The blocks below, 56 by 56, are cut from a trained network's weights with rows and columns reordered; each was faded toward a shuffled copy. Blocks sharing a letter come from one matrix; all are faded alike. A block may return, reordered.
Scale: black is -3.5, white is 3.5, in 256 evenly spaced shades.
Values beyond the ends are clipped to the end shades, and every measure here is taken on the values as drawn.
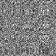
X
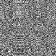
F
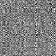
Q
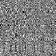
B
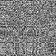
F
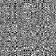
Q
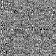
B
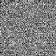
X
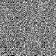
B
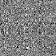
B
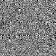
B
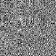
Q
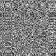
F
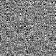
B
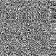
F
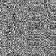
X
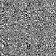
Q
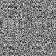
X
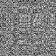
F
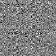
B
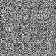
X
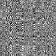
Q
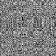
X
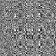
Q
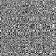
Q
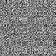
F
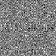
B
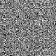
F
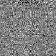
B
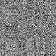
B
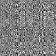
Q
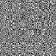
Q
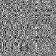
Q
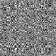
Q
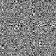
B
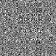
Q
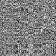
X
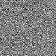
B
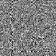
B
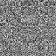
F
